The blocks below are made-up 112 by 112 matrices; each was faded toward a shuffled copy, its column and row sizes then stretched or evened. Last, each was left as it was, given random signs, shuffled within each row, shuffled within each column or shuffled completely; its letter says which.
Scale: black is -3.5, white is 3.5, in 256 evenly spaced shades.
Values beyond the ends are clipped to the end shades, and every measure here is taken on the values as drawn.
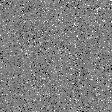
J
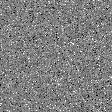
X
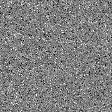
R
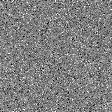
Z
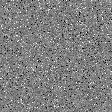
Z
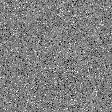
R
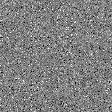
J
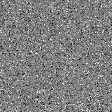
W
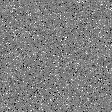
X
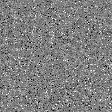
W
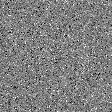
X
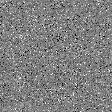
J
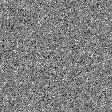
X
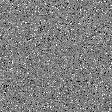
Z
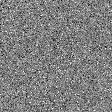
X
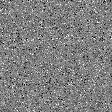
Z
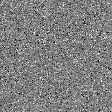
R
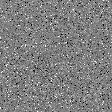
J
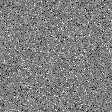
X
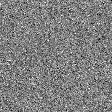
Z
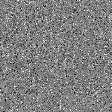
W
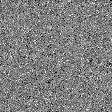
R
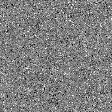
J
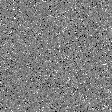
R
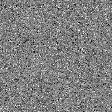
W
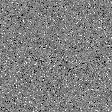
Z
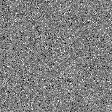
J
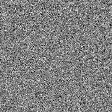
J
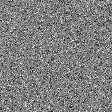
R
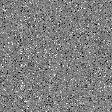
W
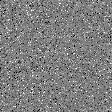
J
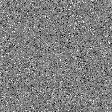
W
